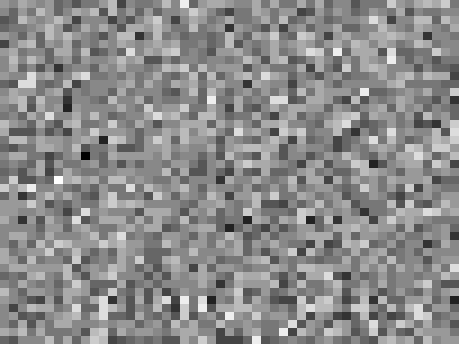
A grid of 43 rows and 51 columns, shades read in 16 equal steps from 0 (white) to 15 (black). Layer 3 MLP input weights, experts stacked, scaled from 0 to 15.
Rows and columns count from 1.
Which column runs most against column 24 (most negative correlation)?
8
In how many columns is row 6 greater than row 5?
21
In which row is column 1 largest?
6
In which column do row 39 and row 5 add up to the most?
48
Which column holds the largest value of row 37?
19
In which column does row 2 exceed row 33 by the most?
16
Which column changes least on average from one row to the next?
23
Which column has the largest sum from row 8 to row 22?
33
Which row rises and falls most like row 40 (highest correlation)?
38
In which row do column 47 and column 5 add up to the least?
39
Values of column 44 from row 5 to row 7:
4 6 2
